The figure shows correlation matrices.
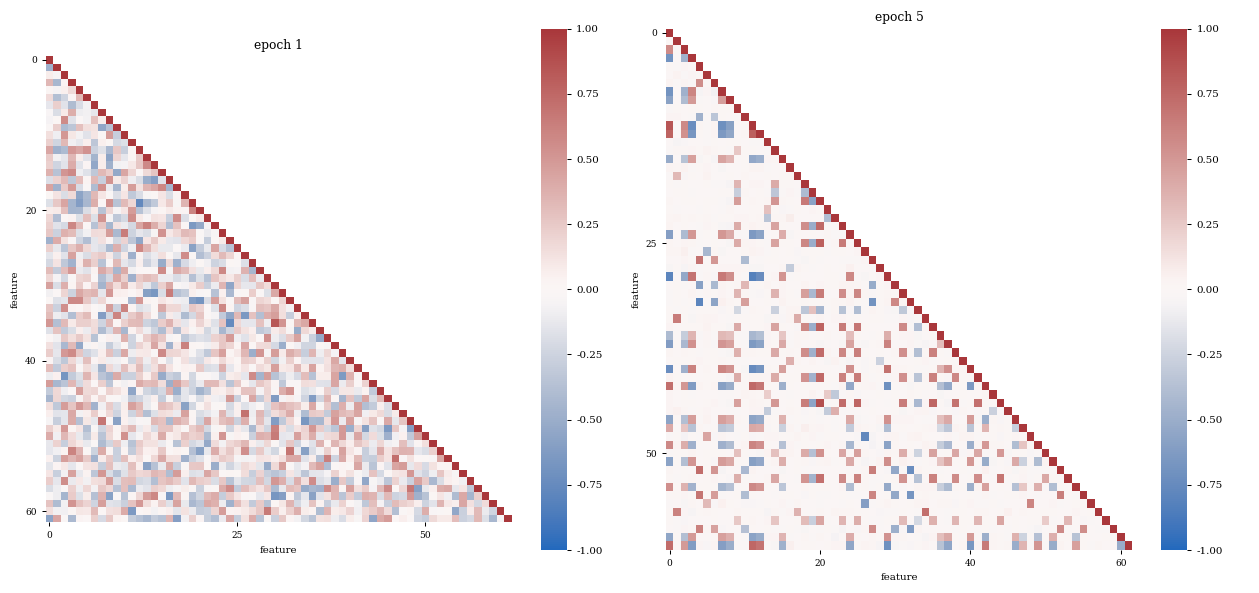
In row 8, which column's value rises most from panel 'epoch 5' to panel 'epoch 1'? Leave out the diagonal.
2
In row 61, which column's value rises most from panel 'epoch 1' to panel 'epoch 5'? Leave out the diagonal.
0
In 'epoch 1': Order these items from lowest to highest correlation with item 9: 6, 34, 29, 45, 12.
45, 6, 12, 29, 34
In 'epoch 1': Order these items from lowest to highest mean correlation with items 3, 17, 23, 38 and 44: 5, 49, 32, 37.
49, 5, 37, 32
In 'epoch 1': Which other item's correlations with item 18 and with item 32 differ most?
4
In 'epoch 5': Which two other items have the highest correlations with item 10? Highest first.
32, 30
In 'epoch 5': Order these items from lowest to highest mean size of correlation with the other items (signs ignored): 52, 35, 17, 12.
17, 52, 35, 12
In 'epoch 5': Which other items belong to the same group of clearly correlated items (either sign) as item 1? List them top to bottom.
17, 34, 57
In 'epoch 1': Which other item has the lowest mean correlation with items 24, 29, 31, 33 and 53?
36
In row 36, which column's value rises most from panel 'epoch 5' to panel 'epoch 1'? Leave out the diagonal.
54
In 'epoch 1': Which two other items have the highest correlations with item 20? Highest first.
19, 11
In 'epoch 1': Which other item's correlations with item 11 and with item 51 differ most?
21
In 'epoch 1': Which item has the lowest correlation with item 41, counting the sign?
7
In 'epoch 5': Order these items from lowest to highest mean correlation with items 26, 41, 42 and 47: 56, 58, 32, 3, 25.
3, 56, 32, 58, 25
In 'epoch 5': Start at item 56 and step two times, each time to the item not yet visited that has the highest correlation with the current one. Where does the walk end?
5
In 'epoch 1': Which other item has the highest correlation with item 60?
29
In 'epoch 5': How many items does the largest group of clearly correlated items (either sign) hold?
21
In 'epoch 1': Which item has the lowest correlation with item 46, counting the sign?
18
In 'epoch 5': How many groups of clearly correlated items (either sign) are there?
7
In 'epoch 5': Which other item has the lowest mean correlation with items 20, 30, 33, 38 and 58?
19
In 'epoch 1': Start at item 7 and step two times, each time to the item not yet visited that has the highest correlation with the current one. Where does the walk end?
57
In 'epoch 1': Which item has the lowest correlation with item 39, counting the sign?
42
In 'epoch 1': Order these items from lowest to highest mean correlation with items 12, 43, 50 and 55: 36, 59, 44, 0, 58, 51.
44, 36, 51, 58, 59, 0
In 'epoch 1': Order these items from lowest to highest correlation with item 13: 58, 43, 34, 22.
34, 43, 58, 22
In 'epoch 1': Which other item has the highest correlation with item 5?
12
